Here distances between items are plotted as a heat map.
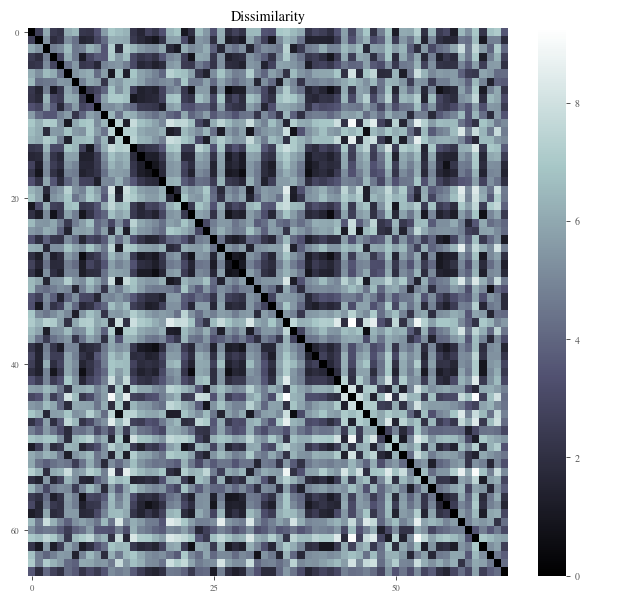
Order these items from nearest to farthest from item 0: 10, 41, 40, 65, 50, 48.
50, 41, 40, 65, 48, 10
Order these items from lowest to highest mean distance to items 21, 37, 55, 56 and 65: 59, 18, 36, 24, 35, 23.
18, 36, 23, 24, 59, 35
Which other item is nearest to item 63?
31
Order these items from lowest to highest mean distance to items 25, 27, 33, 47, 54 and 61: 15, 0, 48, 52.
15, 0, 48, 52
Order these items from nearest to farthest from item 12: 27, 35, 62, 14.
27, 62, 14, 35
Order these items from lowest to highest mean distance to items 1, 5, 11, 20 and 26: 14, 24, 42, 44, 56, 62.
24, 56, 62, 42, 14, 44
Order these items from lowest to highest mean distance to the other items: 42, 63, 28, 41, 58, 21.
28, 41, 58, 42, 21, 63
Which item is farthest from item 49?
44
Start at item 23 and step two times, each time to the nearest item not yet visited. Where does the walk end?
48
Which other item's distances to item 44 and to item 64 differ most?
47
